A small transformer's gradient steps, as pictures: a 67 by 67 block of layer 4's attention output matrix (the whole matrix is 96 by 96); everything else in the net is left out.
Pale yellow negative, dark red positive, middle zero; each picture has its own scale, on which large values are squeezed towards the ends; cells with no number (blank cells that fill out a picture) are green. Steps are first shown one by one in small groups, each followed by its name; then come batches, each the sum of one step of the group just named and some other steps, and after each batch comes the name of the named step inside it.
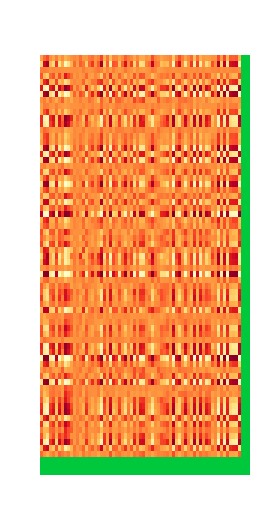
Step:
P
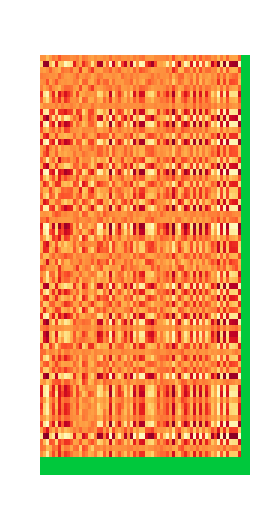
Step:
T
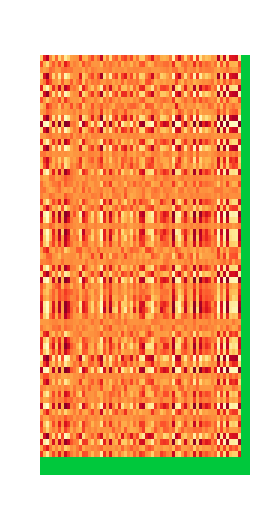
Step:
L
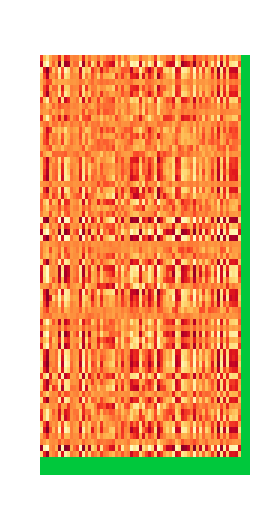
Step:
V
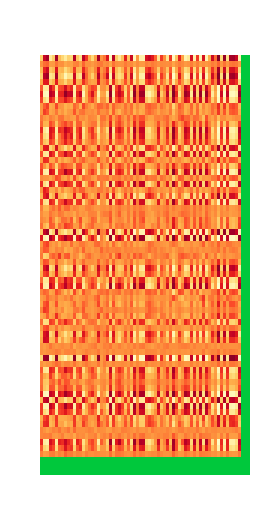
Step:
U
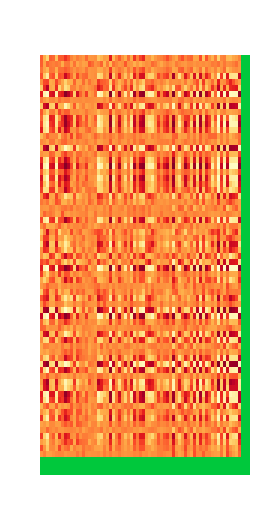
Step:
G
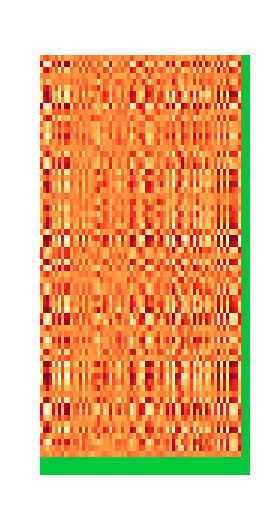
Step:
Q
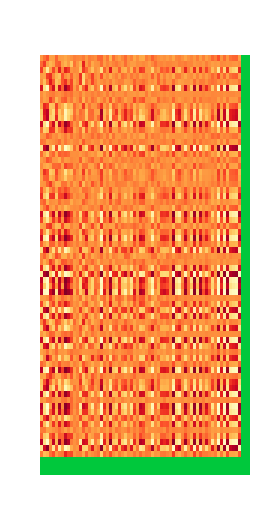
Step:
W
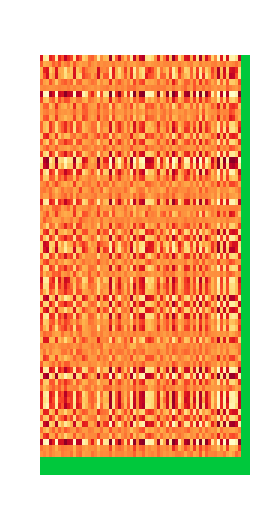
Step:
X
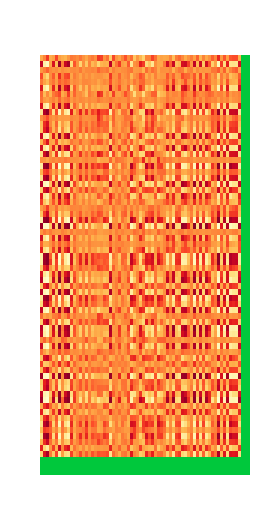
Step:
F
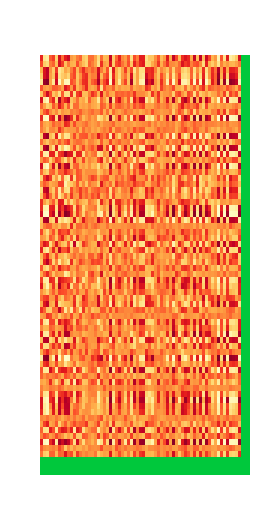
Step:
P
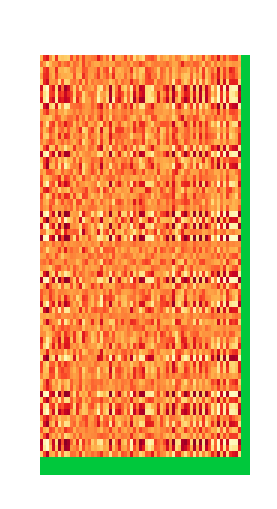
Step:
U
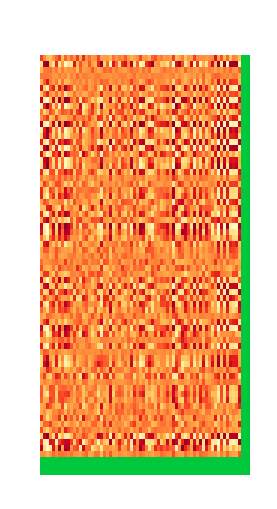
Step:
T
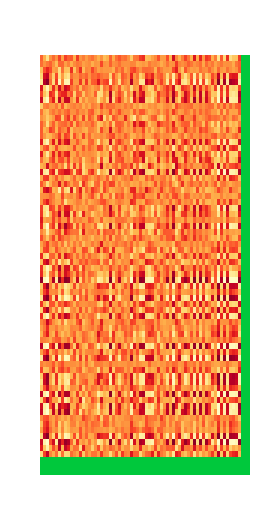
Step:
T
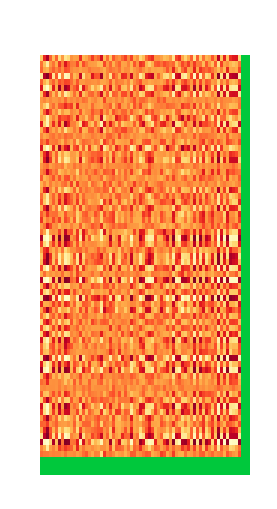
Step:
L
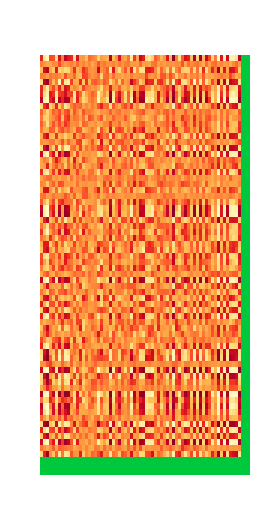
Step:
X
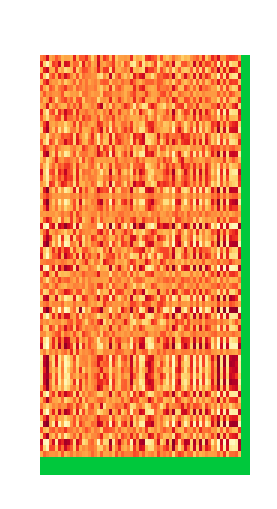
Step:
Q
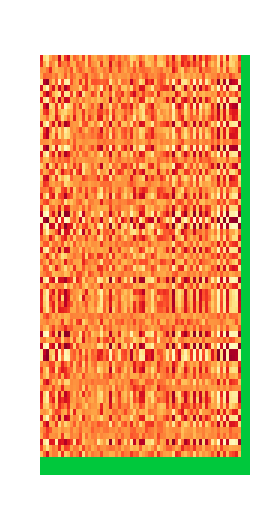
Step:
V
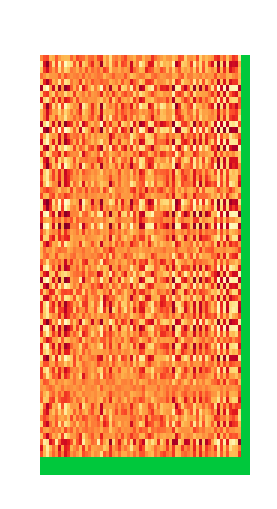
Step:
L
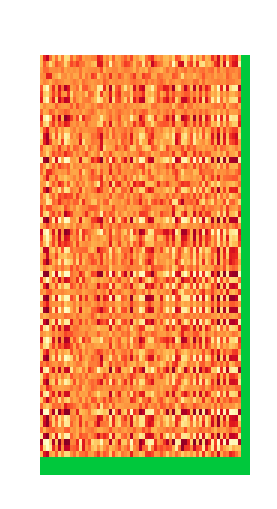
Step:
P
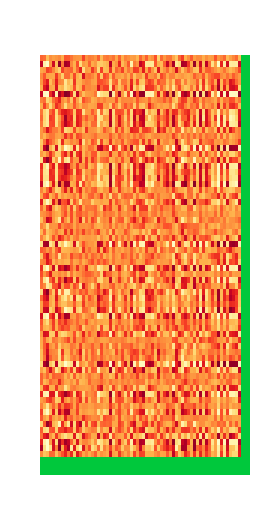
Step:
G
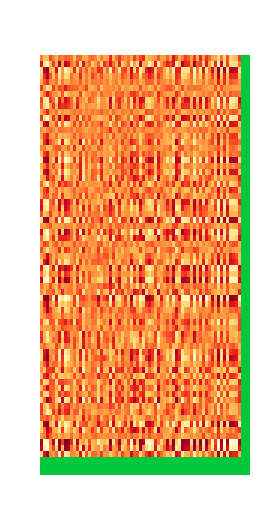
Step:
V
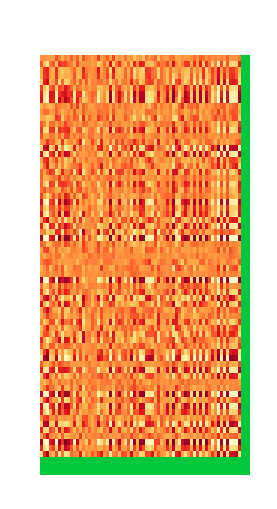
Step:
U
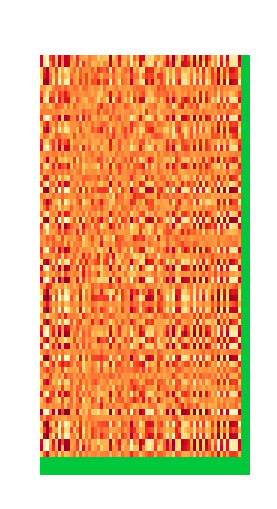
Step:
V
